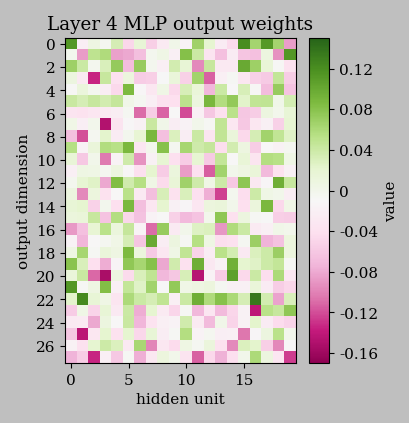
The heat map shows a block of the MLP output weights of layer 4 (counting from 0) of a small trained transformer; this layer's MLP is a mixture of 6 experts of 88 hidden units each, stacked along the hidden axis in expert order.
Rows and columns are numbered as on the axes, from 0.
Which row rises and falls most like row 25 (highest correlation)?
8
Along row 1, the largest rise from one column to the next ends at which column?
19
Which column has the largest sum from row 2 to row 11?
13
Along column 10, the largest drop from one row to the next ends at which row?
6
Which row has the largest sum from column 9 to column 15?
22
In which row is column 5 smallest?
1
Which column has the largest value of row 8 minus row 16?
7
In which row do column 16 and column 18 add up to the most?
0
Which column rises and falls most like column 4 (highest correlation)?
15
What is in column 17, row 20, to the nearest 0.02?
-0.04
